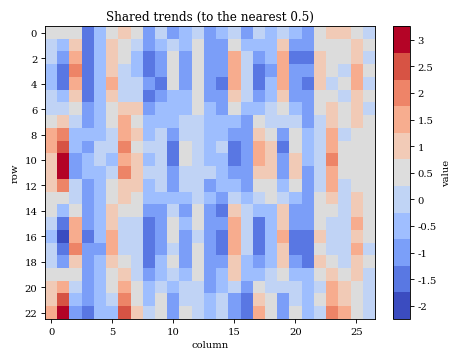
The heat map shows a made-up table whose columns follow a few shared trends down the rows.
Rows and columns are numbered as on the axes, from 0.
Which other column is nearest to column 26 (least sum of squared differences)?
12
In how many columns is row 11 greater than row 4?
16
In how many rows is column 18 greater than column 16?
13
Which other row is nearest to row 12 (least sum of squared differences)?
8
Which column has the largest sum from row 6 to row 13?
1
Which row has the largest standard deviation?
22
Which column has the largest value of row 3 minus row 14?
2
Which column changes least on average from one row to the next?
4
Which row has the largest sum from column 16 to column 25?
10
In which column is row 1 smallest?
3
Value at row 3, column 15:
1.5
